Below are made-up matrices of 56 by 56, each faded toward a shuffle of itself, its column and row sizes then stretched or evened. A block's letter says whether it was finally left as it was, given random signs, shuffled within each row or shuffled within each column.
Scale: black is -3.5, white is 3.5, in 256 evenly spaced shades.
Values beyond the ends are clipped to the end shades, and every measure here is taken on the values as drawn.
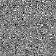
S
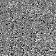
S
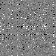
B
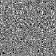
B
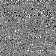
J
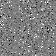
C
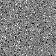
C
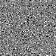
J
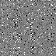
S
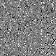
C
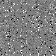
C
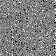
C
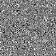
S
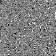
C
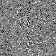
C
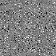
B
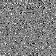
J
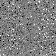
C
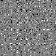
B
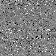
J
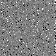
C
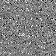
J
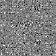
B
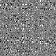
B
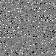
J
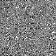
S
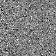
C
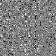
B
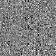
S
